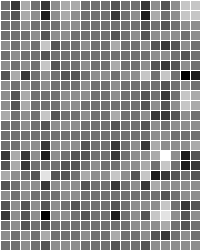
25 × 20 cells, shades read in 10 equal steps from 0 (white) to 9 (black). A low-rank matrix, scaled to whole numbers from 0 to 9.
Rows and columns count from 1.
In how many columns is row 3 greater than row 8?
8
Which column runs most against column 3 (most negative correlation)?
2
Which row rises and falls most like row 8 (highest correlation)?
17
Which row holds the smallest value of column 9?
18
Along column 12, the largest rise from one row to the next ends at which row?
19
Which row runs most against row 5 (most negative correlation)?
22
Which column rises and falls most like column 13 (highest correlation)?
10
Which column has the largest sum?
5
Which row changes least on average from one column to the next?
14
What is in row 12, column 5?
2
